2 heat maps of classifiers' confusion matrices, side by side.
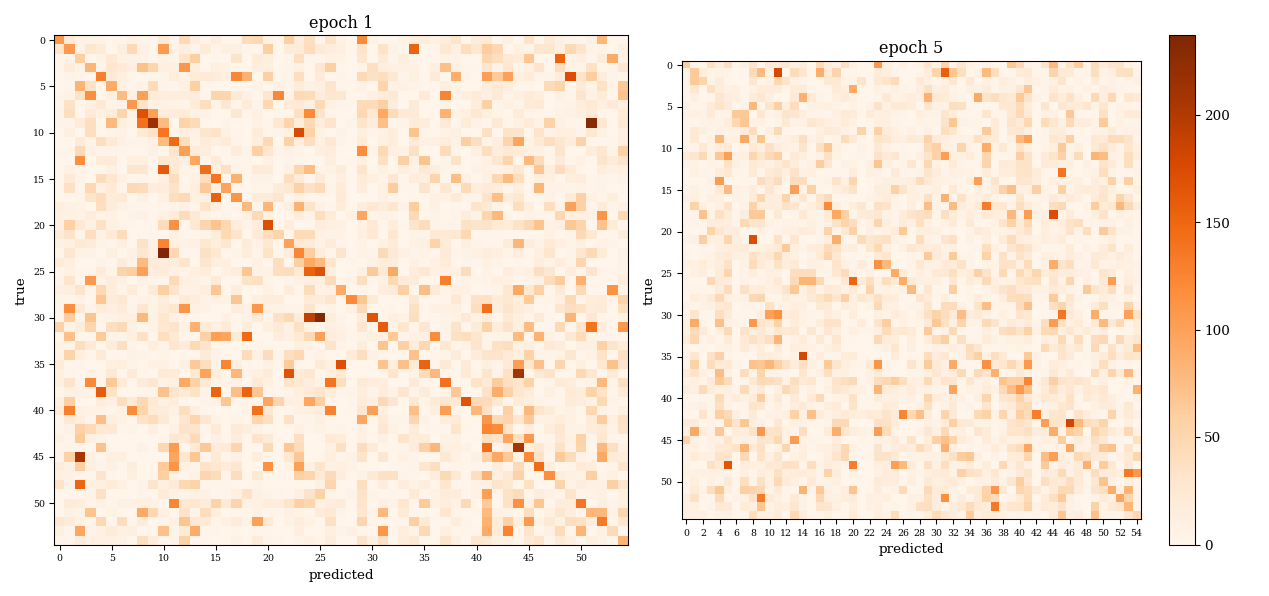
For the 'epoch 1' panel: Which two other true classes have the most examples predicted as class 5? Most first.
9, 37
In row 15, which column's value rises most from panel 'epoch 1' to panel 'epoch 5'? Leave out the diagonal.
13
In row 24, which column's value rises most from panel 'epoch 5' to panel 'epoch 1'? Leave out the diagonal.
25
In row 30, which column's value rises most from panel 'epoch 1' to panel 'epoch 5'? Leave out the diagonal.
45
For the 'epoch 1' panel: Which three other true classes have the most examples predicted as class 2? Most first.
45, 48, 13
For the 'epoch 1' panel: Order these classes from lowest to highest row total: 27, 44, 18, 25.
18, 27, 25, 44
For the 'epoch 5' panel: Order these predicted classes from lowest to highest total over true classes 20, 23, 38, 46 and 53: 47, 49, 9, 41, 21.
21, 47, 49, 9, 41
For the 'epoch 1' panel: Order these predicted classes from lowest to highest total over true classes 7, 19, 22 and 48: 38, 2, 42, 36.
38, 36, 42, 2
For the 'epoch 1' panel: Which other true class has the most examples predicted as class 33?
35
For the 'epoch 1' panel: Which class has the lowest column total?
28
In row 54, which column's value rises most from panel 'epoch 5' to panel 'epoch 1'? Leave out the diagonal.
12
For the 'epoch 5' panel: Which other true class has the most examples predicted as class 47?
43
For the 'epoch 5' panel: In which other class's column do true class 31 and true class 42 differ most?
26
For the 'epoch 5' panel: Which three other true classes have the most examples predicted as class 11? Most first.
1, 30, 33
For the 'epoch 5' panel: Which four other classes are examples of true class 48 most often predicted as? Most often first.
5, 20, 25, 26
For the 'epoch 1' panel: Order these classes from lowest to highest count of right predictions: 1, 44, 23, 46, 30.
1, 23, 46, 30, 44
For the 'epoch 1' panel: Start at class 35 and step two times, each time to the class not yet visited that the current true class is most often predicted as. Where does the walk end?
53
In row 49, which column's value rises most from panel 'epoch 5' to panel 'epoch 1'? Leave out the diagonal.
41
